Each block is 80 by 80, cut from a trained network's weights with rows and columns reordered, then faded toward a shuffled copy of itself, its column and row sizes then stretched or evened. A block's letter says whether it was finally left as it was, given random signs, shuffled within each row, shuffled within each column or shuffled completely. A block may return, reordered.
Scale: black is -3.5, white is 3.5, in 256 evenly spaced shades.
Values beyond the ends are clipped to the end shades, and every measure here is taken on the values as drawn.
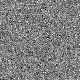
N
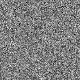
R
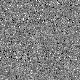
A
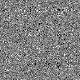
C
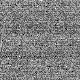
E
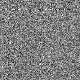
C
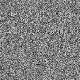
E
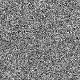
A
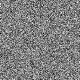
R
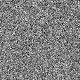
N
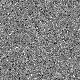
N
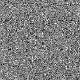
C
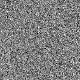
R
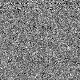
A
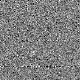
C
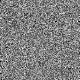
C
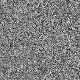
C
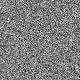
N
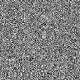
E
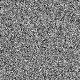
A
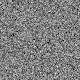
N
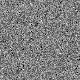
R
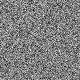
N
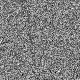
N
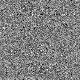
C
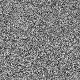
A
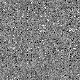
C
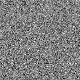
A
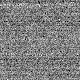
A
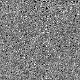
C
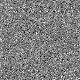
A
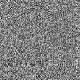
E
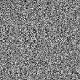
E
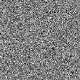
E
